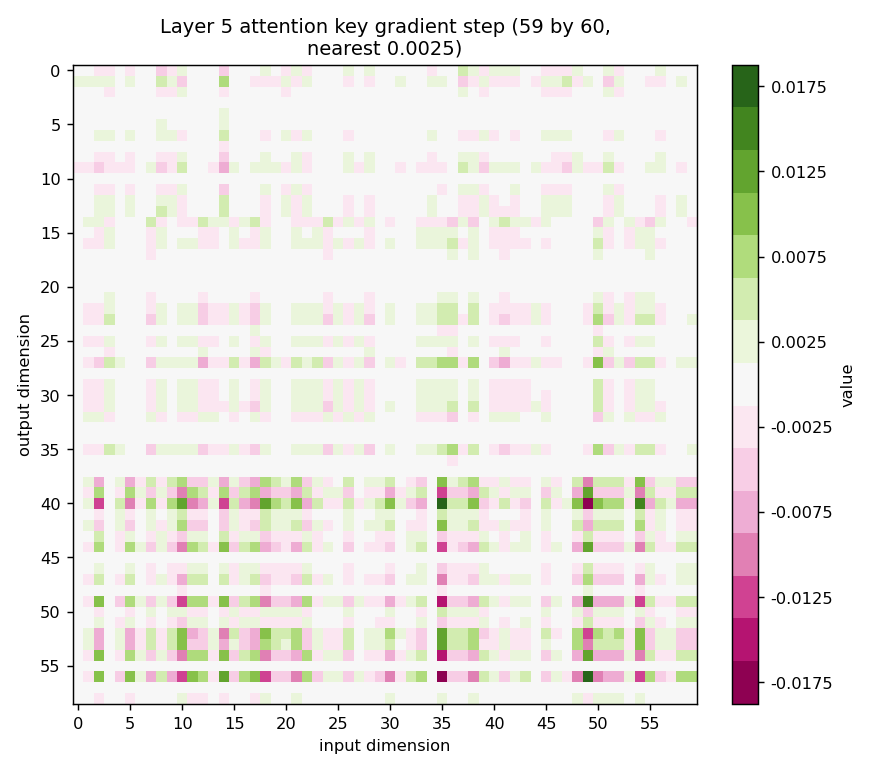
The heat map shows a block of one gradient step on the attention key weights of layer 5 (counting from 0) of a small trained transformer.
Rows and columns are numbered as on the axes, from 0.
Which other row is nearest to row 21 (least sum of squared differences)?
17
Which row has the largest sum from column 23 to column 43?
40
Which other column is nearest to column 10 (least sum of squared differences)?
18
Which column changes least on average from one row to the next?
0
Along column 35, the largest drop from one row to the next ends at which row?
54
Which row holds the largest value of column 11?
56
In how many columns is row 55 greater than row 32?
19
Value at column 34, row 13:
0.0025
